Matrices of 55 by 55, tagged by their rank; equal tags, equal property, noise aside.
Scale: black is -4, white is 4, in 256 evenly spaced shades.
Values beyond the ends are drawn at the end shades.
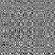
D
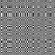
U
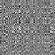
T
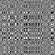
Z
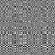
Z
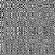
T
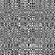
D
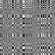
U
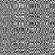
Z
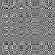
Z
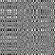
U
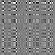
U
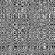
T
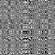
D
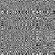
D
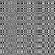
U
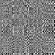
D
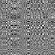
D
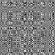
T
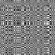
Z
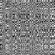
T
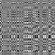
Z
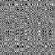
T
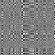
U
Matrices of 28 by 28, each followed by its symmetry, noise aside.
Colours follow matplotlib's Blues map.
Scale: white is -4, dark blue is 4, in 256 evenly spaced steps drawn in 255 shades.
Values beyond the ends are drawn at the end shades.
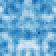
mirrored left to right.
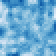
antisymmetric.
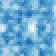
mirrored top to bottom.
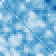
symmetric across the other diagonal.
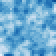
antisymmetric.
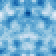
mirrored left to right.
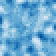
antisymmetric.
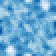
same after a half turn.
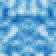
mirrored left to right.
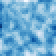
antisymmetric.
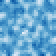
same after a half turn.
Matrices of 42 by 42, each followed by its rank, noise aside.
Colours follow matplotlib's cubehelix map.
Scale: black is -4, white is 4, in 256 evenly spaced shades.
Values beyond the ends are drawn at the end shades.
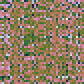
four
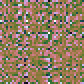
four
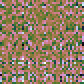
three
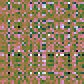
two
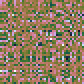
three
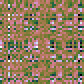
two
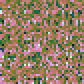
five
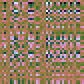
two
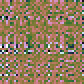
two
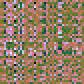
three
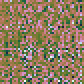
five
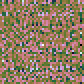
five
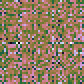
five
